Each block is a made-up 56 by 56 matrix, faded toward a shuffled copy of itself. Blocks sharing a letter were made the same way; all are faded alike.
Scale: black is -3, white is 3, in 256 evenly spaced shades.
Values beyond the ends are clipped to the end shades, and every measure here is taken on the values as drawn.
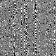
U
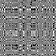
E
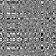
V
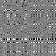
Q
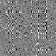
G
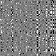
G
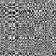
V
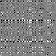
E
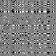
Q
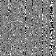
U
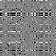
Q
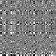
V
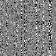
U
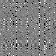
G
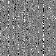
U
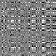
E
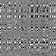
E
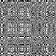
V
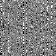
U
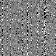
U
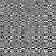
E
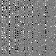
G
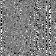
U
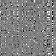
G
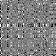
G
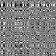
E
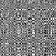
V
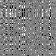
G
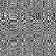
V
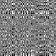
V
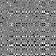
Q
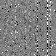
U
